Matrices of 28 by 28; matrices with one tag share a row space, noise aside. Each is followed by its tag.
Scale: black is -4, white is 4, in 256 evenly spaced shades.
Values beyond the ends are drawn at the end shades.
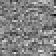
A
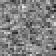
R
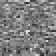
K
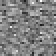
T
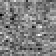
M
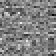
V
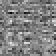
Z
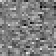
T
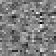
T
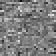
V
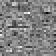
Z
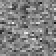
T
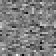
T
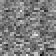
K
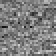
A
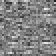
Z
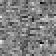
T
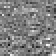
R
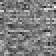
Z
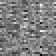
T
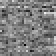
A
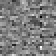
T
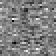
T
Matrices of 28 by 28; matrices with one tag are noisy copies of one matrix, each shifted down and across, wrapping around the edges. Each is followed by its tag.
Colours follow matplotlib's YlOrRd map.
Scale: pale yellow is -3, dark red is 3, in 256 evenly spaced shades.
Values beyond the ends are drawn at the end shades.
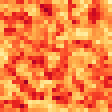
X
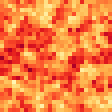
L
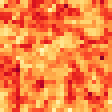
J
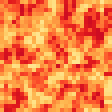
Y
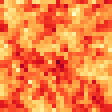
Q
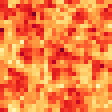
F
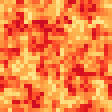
F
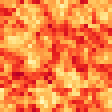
Q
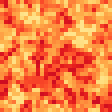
L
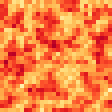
Y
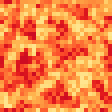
Y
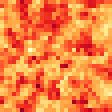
Y
